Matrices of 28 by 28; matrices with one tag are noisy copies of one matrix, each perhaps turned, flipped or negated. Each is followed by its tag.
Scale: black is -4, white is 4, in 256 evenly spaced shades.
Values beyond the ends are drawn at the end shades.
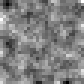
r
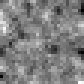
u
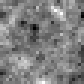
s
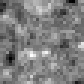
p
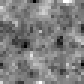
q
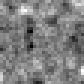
p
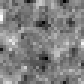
q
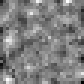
r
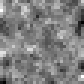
u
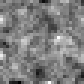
q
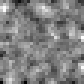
r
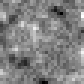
s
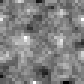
q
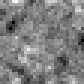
s
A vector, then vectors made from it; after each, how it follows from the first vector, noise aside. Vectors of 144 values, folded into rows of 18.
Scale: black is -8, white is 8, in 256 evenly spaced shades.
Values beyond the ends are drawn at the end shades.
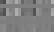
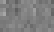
negated, shrunk.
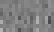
reversed, partly zeroed.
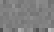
reversed, negated, partly zeroed.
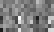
reversed, negated, scaled up.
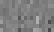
reversed, partly zeroed.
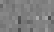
reversed, partly zeroed.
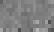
reversed, partly zeroed.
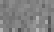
reversed, partly zeroed.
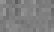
negated, shrunk.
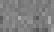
reversed, negated, partly zeroed.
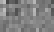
negated.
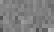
reversed, negated, partly zeroed.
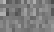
negated.
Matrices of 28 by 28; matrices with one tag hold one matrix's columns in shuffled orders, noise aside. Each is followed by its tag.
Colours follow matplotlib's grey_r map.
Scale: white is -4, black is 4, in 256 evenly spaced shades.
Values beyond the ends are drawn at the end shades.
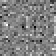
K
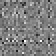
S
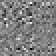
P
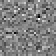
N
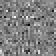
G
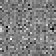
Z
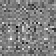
Z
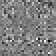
S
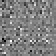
S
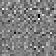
N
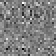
P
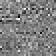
N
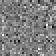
K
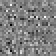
G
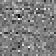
N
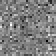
K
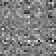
S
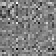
P
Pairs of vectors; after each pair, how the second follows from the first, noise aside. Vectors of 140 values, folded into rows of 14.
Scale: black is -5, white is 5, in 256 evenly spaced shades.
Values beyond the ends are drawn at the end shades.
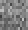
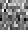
reversed, negated, scaled up.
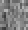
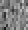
copied.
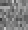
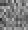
copied.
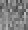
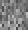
wrapped around, negated.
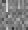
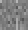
wrapped around, shrunk.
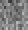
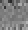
partly zeroed.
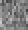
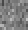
partly zeroed.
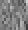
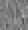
wrapped around, negated, shrunk.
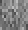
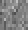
partly zeroed.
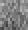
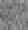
wrapped around, negated, shrunk.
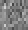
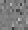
partly zeroed.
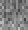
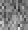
copied.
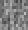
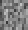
wrapped around, negated.
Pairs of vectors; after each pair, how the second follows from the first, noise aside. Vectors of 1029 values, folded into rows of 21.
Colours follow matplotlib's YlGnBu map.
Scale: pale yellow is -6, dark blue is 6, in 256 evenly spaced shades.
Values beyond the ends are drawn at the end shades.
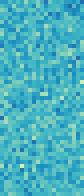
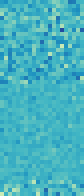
reversed, negated, partly zeroed.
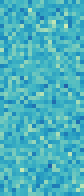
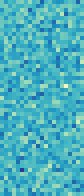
negated.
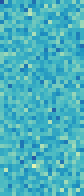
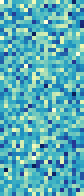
negated, scaled up.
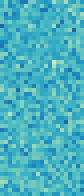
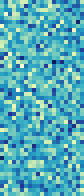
negated, scaled up.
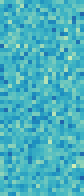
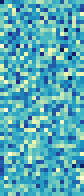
negated, scaled up.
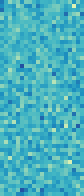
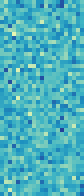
reversed.
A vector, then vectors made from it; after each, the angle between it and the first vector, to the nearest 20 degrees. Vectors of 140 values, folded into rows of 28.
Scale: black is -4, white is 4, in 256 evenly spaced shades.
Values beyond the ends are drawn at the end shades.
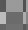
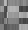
100 degrees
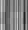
100 degrees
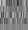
120 degrees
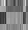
160 degrees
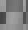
160 degrees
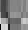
80 degrees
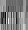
120 degrees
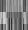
40 degrees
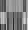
40 degrees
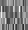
60 degrees
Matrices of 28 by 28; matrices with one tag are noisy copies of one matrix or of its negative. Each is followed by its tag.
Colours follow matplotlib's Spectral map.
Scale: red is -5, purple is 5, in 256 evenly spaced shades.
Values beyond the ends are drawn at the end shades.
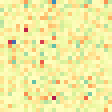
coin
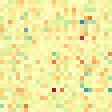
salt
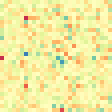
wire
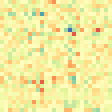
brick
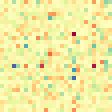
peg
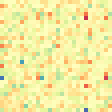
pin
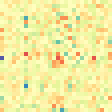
wire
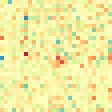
wire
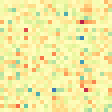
salt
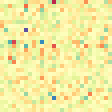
coin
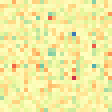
peg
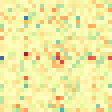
wire
